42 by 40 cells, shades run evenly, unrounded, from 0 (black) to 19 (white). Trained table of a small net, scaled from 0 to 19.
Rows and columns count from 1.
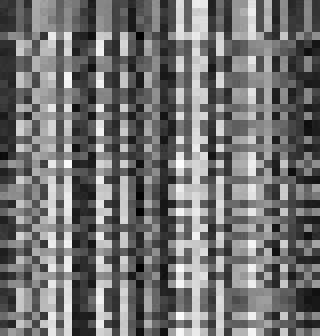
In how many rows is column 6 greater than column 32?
17
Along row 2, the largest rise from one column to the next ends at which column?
23
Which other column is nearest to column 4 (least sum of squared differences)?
19
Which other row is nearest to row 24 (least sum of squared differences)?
36
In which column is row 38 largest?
13
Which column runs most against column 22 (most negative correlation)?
6
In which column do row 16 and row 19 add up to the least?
39
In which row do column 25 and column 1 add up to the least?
20
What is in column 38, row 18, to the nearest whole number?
5
